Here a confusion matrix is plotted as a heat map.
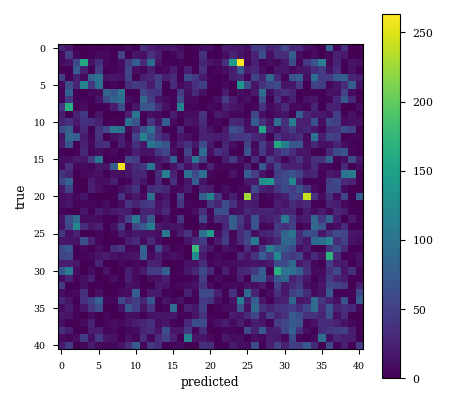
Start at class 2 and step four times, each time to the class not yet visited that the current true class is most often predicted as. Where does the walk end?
27
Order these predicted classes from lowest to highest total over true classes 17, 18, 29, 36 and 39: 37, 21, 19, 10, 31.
21, 10, 37, 19, 31
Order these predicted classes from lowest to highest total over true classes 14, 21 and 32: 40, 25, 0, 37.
40, 0, 25, 37
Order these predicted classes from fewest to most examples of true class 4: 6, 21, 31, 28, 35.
21, 6, 35, 31, 28
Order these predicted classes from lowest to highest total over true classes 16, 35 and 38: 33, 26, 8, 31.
33, 26, 31, 8
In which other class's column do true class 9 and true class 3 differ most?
10
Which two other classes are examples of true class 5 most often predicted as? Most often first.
24, 3
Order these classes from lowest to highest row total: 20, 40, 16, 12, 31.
31, 40, 16, 12, 20
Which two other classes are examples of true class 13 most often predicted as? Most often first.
29, 30
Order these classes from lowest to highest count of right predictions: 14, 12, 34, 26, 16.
16, 14, 12, 34, 26
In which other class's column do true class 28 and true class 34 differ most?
36
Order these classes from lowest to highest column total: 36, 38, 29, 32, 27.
38, 32, 27, 36, 29
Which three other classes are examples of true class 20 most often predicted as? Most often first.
33, 25, 12
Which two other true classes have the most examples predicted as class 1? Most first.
8, 30
